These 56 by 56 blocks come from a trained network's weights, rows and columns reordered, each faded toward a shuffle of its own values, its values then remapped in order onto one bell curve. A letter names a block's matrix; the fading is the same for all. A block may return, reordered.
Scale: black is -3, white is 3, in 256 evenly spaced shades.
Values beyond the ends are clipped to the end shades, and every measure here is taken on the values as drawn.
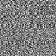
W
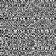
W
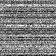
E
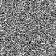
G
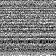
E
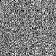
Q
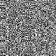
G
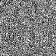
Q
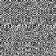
W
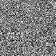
Q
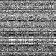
E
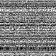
E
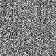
Q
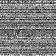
E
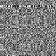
W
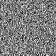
G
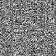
Q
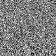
Q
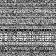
E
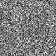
G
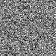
G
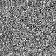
G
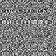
W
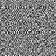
W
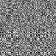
W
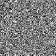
Q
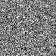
G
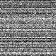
E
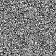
G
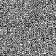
G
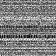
E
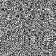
G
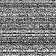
E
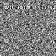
G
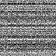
E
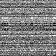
E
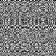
W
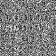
G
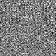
Q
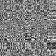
W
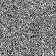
G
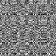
W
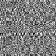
W
